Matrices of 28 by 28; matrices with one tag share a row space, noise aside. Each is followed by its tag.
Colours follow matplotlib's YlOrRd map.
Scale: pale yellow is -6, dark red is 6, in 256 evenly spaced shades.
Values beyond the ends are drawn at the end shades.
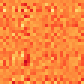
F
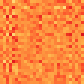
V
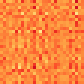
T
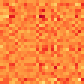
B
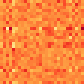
V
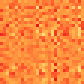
B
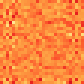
V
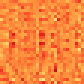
B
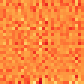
T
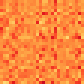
B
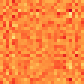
V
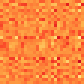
B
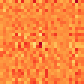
T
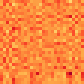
V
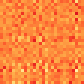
T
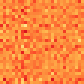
F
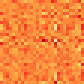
B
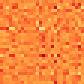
B
